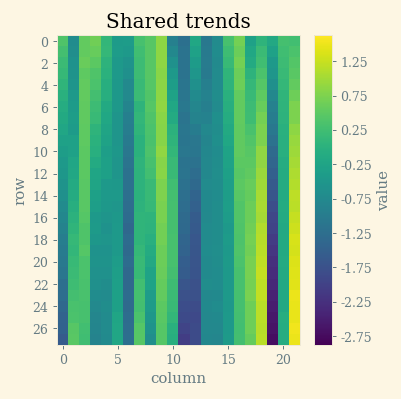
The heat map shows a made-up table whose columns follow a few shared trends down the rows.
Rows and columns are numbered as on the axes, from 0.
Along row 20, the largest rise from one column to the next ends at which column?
20
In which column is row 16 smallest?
19
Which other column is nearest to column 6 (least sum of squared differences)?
12
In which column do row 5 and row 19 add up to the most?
21
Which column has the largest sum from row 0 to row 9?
9
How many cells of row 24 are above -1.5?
19
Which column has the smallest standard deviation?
14
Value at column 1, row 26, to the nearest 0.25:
0.5
